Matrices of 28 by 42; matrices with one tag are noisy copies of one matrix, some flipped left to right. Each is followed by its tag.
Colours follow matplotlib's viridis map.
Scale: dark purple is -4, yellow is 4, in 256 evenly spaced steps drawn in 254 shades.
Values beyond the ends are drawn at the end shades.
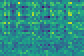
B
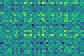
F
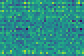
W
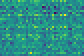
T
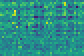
B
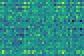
W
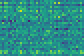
W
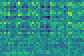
B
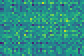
F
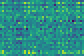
W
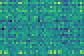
W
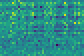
B
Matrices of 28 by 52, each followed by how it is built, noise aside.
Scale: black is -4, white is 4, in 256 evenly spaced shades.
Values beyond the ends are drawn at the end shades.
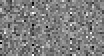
uneven columns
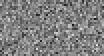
noise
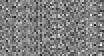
repeating rows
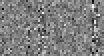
uneven columns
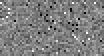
sparse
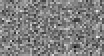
repeating rows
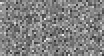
repeating rows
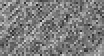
Hankel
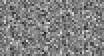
repeating rows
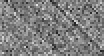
Toeplitz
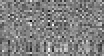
low rank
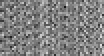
repeating rows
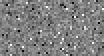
sparse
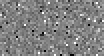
sparse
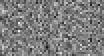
repeating rows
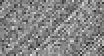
Hankel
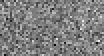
noise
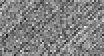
Hankel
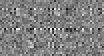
low rank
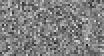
noise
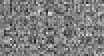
low rank
